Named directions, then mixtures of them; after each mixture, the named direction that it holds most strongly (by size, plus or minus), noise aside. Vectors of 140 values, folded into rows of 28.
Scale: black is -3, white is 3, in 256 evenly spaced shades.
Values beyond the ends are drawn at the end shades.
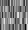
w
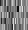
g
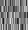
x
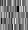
g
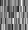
g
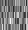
x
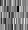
g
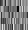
g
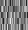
x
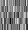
x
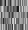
g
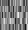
w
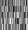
x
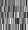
x
